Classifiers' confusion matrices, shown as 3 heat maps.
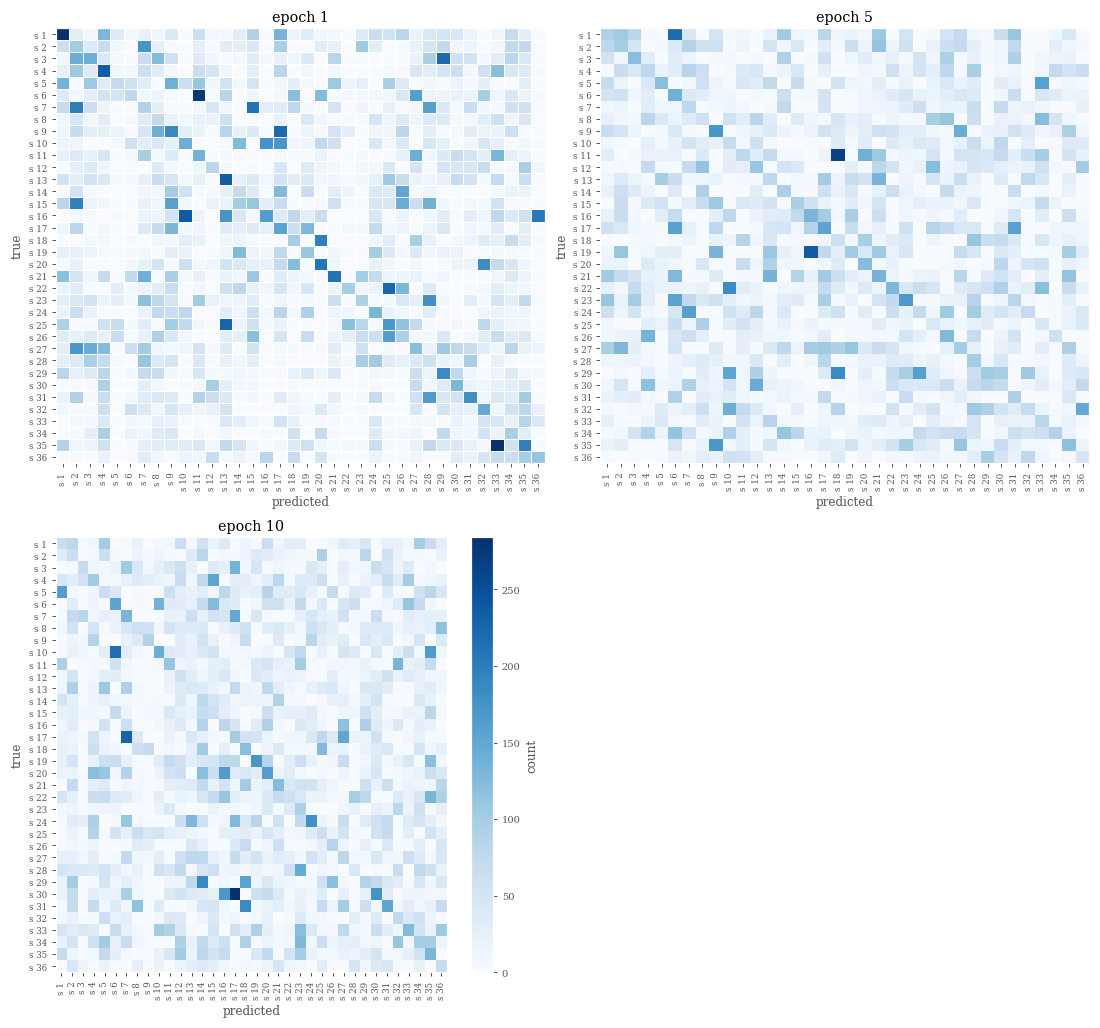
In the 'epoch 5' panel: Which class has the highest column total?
s 6
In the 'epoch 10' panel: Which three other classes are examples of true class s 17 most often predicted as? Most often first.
s 7, s 27, s 25
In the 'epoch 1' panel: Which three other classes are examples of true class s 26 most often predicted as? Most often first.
s 25, s 15, s 8
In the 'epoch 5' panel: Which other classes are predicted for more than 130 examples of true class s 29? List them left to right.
s 10, s 18, s 24
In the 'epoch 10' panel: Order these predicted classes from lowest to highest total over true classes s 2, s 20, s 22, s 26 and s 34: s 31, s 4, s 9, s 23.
s 9, s 31, s 23, s 4
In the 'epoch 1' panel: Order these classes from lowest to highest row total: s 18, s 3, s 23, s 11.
s 18, s 11, s 23, s 3
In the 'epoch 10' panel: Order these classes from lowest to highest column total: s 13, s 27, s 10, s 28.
s 28, s 10, s 13, s 27
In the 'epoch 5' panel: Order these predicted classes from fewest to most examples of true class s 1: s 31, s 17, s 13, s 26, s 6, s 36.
s 36, s 13, s 26, s 17, s 31, s 6
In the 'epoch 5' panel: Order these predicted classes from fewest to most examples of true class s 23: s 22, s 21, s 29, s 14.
s 29, s 14, s 21, s 22
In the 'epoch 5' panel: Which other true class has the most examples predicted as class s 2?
s 27
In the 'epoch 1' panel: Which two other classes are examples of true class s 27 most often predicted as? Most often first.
s 2, s 3
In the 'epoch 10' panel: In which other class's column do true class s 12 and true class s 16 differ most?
s 27
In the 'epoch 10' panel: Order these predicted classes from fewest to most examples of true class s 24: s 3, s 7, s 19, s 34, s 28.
s 28, s 3, s 34, s 19, s 7
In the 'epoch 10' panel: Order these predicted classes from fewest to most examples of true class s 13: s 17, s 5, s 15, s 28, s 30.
s 28, s 15, s 30, s 17, s 5
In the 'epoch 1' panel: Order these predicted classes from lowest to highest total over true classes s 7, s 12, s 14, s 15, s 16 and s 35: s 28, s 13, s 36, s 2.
s 36, s 13, s 28, s 2
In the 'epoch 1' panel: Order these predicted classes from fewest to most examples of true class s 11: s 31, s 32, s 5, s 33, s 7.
s 5, s 32, s 31, s 7, s 33
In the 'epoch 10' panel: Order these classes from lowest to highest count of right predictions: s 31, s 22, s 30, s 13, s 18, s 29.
s 13, s 22, s 29, s 18, s 31, s 30
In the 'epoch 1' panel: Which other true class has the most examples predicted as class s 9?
s 15
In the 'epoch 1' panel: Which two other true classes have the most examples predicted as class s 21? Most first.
s 5, s 3
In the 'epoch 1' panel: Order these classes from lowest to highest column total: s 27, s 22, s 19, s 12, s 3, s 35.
s 22, s 12, s 19, s 3, s 27, s 35
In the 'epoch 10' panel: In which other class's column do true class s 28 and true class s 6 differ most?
s 33
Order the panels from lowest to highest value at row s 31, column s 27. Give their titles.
epoch 5, epoch 1, epoch 10
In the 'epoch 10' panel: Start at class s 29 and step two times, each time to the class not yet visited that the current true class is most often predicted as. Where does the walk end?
s 21
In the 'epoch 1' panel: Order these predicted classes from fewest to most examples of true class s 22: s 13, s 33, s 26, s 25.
s 33, s 13, s 26, s 25
